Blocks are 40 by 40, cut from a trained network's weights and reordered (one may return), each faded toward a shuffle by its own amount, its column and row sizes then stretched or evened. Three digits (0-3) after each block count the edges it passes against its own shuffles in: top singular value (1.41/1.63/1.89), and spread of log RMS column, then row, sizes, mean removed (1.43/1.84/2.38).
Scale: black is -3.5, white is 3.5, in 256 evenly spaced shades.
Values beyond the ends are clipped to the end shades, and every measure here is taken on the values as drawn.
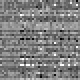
3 2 0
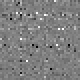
0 0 2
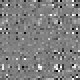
3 2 3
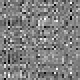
3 3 0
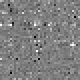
0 1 1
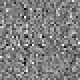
2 0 1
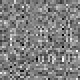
3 2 0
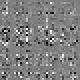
0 3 3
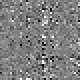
1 3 1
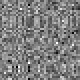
3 1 0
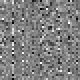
2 3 0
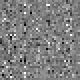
0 2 1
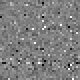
0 0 1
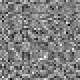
3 0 1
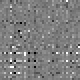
3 2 2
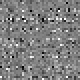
0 1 3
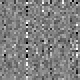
2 2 0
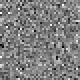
0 1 1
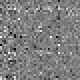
0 2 1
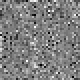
2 1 1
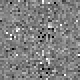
0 1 0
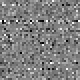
1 0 2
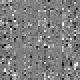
0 3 1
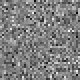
1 1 0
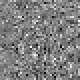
1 2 1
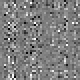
2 3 1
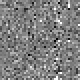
1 2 0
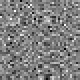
3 0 0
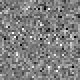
0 0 1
